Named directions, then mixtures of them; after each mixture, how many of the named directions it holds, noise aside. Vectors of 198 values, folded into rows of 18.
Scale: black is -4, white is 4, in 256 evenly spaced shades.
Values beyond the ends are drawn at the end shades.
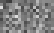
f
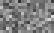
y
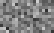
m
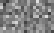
two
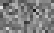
two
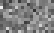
two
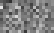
one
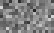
two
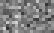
three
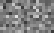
two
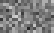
three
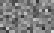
one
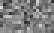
three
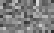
three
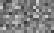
two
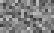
two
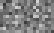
two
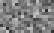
one
